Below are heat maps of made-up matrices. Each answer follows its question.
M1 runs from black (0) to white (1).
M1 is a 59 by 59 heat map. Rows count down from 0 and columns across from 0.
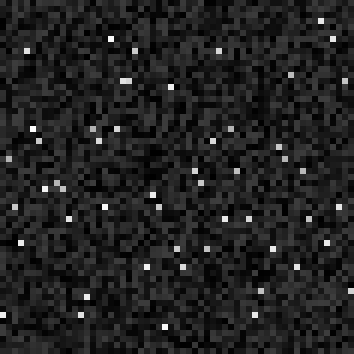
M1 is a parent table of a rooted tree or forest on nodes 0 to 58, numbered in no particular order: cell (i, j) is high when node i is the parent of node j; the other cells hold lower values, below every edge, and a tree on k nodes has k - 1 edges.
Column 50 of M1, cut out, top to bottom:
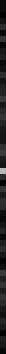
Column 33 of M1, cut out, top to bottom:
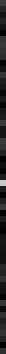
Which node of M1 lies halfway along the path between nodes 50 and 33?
49
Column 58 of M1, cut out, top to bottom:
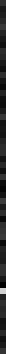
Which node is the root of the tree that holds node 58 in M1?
12
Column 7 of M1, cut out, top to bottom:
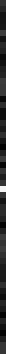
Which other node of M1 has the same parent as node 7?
10
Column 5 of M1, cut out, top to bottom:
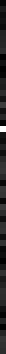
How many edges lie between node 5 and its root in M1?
3
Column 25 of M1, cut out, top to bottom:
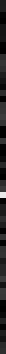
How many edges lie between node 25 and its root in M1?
5
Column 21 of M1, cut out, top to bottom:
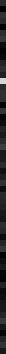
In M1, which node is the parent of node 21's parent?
52
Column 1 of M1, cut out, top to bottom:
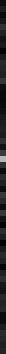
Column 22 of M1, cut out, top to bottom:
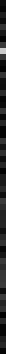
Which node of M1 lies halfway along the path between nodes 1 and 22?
41
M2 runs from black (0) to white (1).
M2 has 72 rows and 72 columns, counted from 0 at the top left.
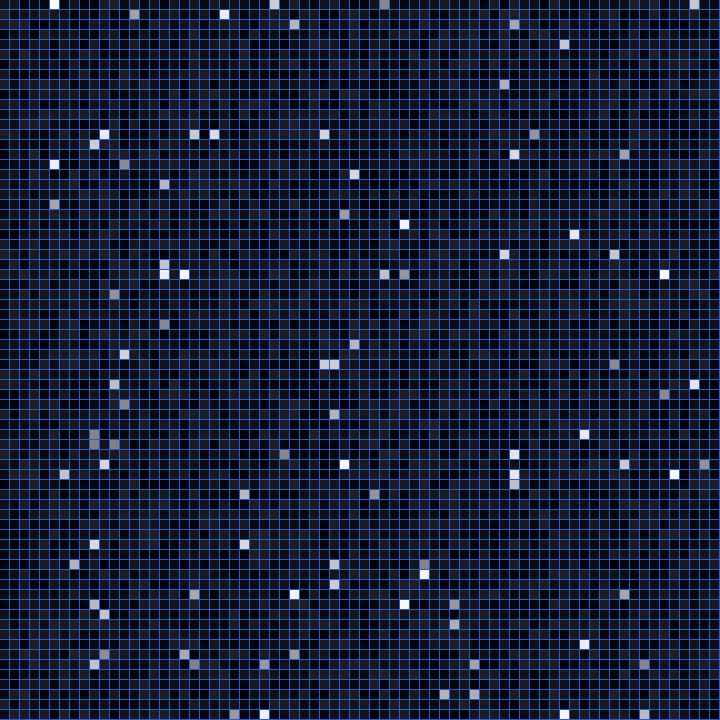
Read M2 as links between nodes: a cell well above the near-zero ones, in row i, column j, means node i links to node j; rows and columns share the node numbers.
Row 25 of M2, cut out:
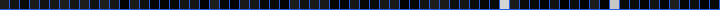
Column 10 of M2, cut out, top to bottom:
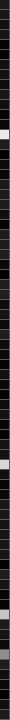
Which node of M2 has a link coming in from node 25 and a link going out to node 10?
node 61
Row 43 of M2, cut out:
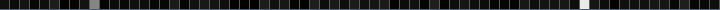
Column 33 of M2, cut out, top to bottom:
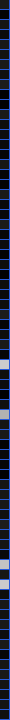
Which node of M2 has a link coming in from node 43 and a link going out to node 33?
node 58
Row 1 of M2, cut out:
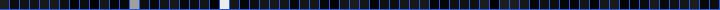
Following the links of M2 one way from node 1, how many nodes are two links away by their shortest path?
6
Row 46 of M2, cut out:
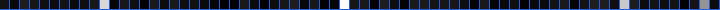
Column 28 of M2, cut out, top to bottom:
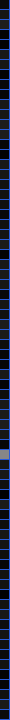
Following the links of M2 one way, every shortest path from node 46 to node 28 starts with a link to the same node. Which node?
node 62
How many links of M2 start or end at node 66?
7
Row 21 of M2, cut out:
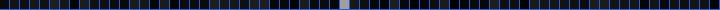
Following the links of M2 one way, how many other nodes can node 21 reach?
3
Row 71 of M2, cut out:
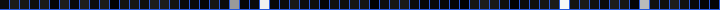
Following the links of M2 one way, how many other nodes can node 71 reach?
12
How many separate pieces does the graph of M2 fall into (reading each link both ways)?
8
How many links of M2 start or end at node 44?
3
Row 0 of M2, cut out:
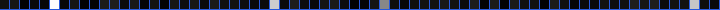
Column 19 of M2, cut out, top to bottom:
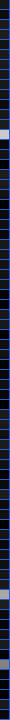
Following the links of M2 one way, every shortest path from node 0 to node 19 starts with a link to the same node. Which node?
node 27
